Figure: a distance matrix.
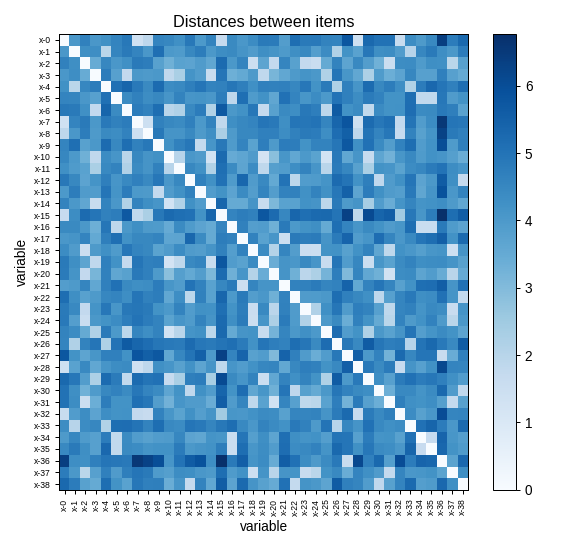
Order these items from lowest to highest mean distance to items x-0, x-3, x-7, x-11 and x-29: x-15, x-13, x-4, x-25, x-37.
x-25, x-15, x-13, x-37, x-4
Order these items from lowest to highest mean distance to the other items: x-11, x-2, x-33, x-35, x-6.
x-2, x-11, x-6, x-35, x-33
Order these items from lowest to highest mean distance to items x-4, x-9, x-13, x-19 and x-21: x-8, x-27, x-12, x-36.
x-8, x-12, x-27, x-36
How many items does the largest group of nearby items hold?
8
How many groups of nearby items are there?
9
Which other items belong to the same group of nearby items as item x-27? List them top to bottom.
x-36
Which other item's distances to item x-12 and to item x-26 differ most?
x-38
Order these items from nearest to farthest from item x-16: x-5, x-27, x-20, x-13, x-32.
x-5, x-20, x-13, x-32, x-27
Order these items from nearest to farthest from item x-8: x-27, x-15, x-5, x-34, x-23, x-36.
x-15, x-34, x-5, x-23, x-27, x-36
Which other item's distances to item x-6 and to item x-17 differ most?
x-21
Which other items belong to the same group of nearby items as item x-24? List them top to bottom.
x-2, x-18, x-20, x-23, x-31, x-37
